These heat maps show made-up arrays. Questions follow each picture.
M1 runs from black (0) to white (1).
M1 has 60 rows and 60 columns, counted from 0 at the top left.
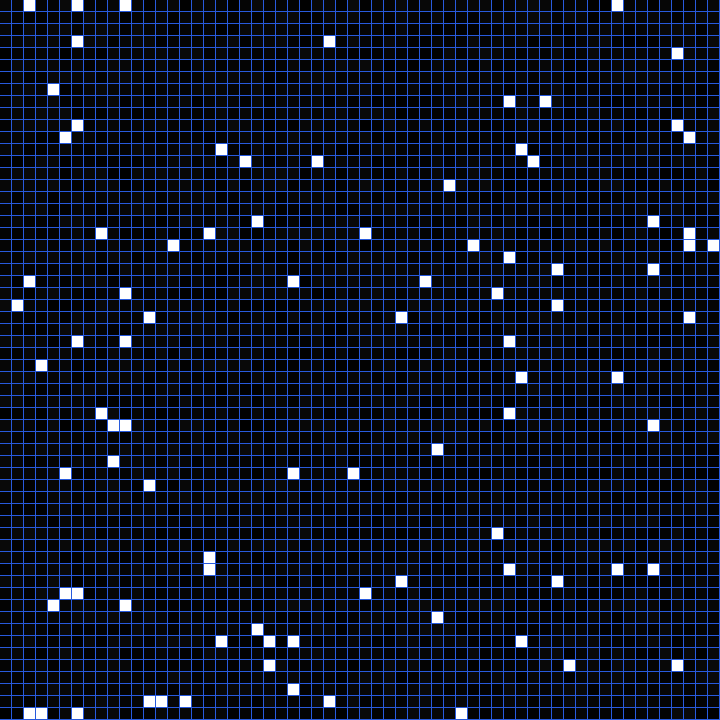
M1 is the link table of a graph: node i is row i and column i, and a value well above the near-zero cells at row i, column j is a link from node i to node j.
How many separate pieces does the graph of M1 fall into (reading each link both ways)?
3
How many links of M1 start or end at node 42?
5
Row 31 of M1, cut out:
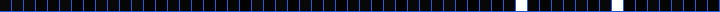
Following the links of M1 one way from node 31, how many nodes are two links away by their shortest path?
1
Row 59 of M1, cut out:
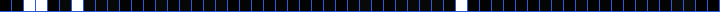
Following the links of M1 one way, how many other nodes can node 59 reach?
6
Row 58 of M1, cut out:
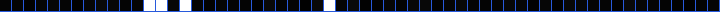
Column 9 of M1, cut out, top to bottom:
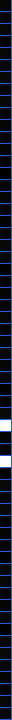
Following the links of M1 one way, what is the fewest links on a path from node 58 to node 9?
5
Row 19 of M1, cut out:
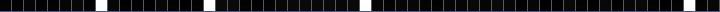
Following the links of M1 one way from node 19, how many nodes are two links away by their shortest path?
4
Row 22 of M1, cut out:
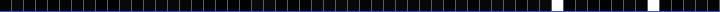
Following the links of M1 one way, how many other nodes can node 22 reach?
3
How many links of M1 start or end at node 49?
3
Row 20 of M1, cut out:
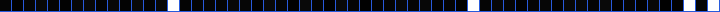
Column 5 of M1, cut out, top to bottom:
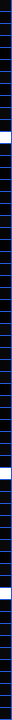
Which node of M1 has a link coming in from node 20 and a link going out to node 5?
node 39
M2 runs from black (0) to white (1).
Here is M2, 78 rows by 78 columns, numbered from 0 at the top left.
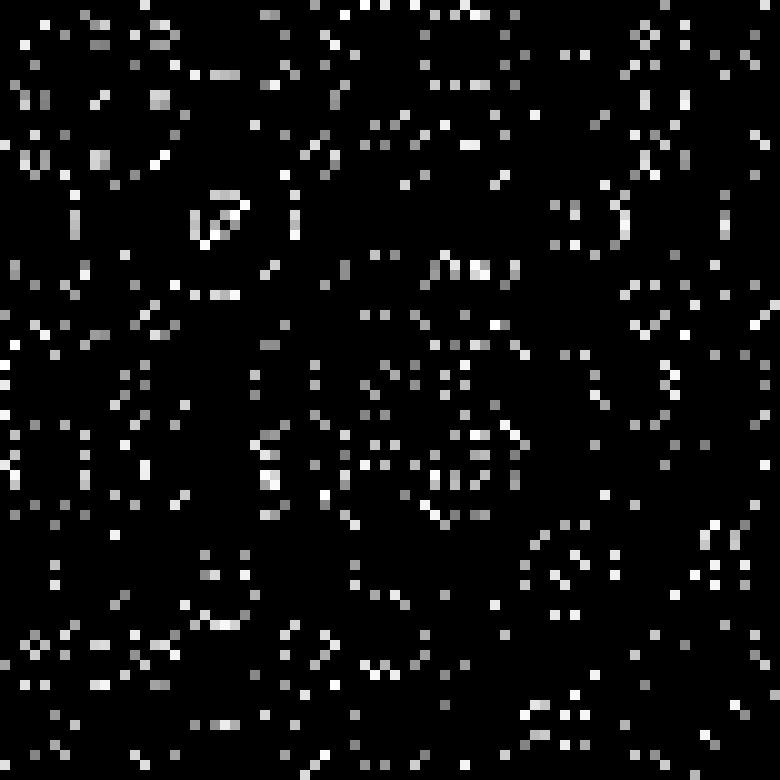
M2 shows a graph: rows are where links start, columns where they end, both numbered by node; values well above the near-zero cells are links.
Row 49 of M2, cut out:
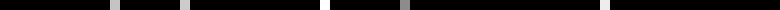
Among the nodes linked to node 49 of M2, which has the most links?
node 32
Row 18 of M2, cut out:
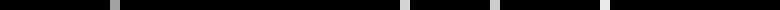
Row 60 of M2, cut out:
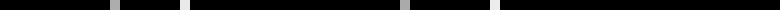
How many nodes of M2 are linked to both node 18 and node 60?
3
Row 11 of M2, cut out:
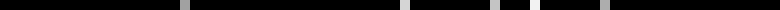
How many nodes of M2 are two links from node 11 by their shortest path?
4
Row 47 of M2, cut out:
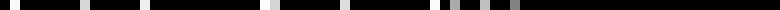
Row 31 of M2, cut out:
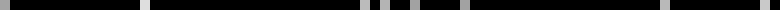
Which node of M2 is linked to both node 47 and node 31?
node 14
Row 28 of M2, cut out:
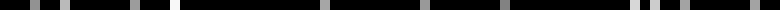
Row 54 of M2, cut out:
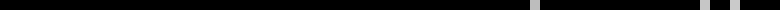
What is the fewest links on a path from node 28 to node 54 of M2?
5
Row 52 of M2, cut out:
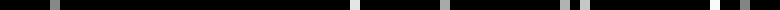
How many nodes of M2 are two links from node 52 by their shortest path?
8
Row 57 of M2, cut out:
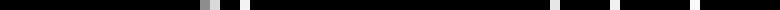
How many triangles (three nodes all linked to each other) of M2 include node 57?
6
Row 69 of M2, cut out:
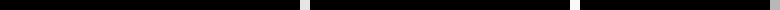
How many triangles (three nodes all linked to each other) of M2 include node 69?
1
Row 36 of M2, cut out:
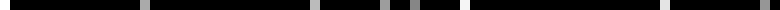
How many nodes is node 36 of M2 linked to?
8
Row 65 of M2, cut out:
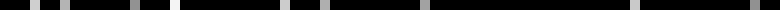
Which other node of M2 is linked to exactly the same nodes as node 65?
node 50
